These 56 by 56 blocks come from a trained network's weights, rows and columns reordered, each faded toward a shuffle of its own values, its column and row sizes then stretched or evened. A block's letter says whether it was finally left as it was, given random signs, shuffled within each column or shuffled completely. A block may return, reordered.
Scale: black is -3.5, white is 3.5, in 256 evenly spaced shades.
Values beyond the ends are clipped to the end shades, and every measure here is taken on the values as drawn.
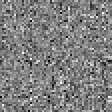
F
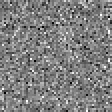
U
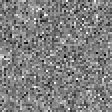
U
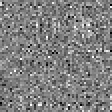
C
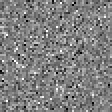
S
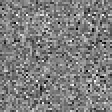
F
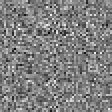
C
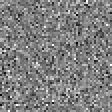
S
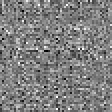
C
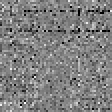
C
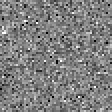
U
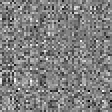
C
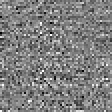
C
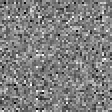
F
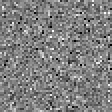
S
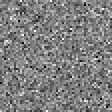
U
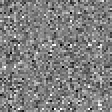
F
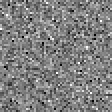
U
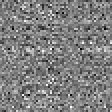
C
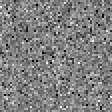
U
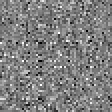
C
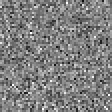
U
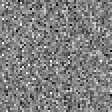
S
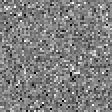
U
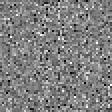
S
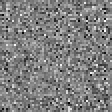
F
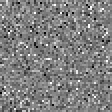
U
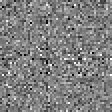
F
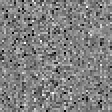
S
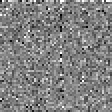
F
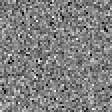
U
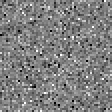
U
